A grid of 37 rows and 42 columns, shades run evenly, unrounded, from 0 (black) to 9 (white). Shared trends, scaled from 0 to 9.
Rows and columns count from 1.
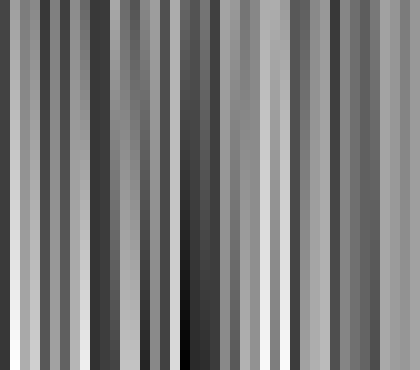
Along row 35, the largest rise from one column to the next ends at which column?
2
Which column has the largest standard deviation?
9
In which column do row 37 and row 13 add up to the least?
19
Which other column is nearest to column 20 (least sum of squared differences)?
1
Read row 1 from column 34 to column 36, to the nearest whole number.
2 5 4
